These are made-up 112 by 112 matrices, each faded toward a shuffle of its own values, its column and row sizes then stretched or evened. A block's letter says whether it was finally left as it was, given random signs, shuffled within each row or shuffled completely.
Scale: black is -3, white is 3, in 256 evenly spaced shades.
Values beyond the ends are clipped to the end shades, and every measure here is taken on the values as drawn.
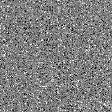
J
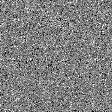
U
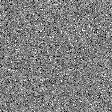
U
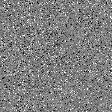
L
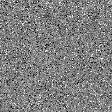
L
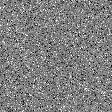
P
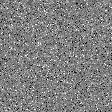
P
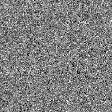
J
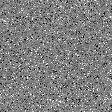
U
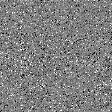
L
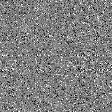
J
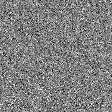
U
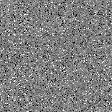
J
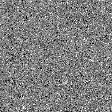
L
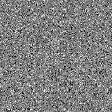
J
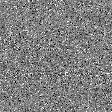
U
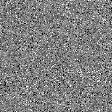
J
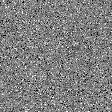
U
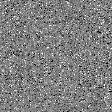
J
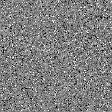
J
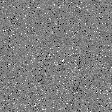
L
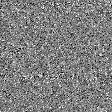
U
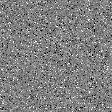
L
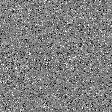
U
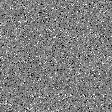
U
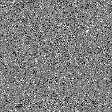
L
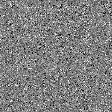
L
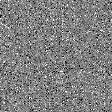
J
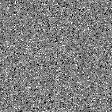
L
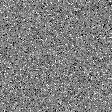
P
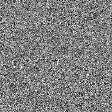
L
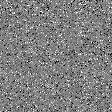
U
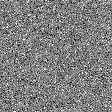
P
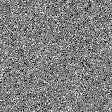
P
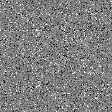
L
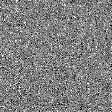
J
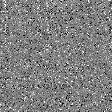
J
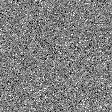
P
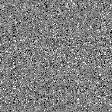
J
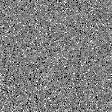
J
